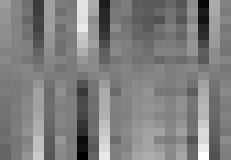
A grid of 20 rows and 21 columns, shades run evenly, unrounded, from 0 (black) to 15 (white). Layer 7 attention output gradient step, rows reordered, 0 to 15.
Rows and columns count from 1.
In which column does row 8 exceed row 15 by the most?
8
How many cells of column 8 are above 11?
6
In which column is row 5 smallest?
19
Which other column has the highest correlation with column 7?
11
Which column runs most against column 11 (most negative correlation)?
21
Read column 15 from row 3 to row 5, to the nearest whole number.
5 7 6
